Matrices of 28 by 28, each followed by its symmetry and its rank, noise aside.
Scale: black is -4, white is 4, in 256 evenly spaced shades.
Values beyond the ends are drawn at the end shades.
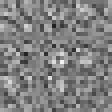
symmetric, rank four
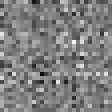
antisymmetric, rank six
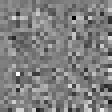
antisymmetric, rank six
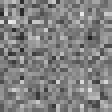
no symmetry, rank four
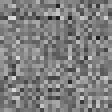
no symmetry, rank four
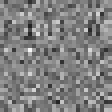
no symmetry, rank four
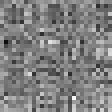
no symmetry, rank four
